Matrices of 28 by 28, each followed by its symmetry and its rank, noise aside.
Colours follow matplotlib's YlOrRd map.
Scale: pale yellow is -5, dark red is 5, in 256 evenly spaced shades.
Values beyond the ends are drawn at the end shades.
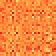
no symmetry, rank three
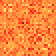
symmetric, rank four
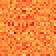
no symmetry, rank four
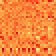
no symmetry, rank three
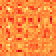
symmetric, rank three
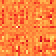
no symmetry, rank five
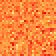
symmetric, rank five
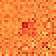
symmetric, rank four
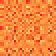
symmetric, rank three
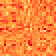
no symmetry, rank five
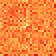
symmetric, rank five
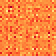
antisymmetric, rank four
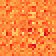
symmetric, rank three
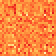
no symmetry, rank four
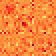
symmetric, rank five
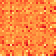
symmetric, rank four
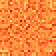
symmetric, rank three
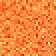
no symmetry, rank four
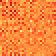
symmetric, rank four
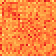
symmetric, rank four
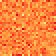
no symmetry, rank five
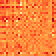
no symmetry, rank four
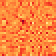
no symmetry, rank three
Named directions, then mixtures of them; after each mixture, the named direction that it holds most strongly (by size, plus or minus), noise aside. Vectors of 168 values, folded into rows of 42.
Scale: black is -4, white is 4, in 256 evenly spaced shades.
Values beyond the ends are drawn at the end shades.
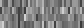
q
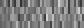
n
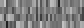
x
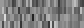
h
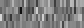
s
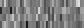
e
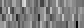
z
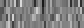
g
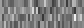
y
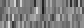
g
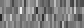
s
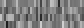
x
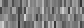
q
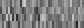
z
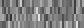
z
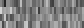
x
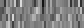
g
